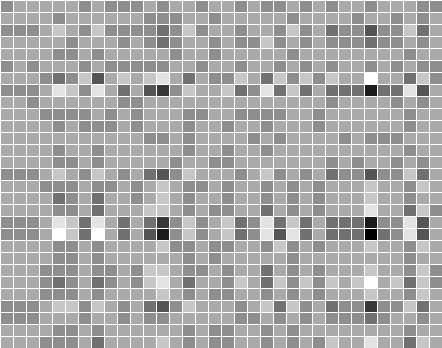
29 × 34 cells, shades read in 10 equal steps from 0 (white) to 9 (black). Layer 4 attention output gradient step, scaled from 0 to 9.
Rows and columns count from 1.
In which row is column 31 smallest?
24
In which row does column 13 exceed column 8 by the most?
20
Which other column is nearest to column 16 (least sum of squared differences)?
9
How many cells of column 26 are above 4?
6
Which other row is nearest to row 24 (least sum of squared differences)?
7
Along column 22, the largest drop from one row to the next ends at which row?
21
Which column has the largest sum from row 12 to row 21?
29
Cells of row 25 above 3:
11
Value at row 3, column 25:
3
